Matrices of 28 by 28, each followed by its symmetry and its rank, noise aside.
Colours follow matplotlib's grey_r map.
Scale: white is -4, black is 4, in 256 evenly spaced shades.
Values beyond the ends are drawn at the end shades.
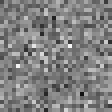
no symmetry, rank eight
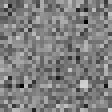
symmetric, rank seven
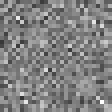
symmetric, rank eight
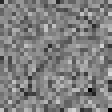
symmetric, rank seven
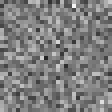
symmetric, rank eight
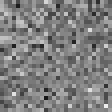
no symmetry, rank six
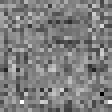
no symmetry, rank seven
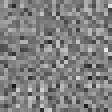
no symmetry, rank six
